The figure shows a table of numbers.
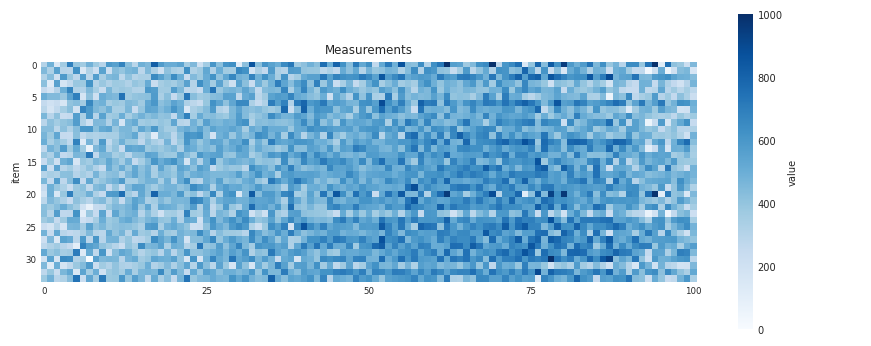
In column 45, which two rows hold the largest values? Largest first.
20, 0
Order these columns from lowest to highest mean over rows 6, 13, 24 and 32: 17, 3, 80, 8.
3, 8, 17, 80
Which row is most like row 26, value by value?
16
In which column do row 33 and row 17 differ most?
76
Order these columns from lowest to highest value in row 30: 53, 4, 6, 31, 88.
6, 88, 53, 31, 4
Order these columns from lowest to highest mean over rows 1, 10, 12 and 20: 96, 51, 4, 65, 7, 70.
96, 4, 51, 7, 70, 65
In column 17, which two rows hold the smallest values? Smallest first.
11, 3
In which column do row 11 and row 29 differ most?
99
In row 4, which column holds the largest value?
26
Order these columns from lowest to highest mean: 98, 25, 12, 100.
100, 12, 98, 25
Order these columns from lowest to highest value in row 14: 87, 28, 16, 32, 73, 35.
32, 28, 87, 16, 35, 73
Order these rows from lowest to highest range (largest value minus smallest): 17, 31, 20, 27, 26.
17, 31, 26, 27, 20
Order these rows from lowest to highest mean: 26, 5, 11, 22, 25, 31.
31, 5, 11, 26, 22, 25
